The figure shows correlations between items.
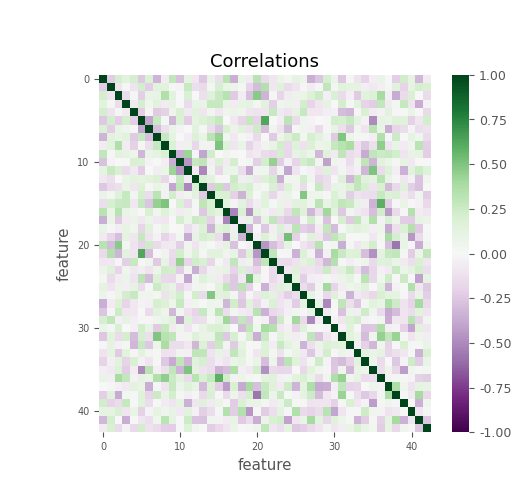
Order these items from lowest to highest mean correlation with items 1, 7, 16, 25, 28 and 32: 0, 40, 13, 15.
0, 13, 40, 15
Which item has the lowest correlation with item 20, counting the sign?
38
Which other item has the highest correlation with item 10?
22
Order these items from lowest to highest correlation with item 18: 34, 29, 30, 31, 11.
30, 11, 31, 34, 29
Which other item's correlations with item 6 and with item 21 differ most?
5
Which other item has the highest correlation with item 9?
11
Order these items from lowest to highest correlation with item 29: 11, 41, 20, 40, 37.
37, 41, 20, 11, 40
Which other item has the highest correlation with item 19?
24
